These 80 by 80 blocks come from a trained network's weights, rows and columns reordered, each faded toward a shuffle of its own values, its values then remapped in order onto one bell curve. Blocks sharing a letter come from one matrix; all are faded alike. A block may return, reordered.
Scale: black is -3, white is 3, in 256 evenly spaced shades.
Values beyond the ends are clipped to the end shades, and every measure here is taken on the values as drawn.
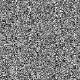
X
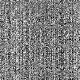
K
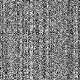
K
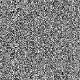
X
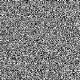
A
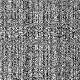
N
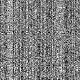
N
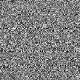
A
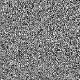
X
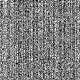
N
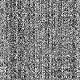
K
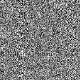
X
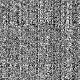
K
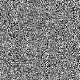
X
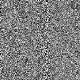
X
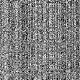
N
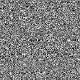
A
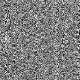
X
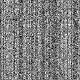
N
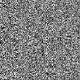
X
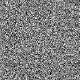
X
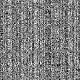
N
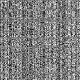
N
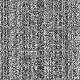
N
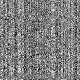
N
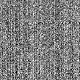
K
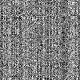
N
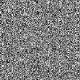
X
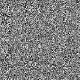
X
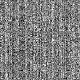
K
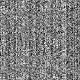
K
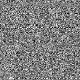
A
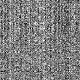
K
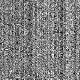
K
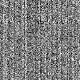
K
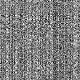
N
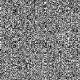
X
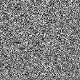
A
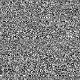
A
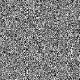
X
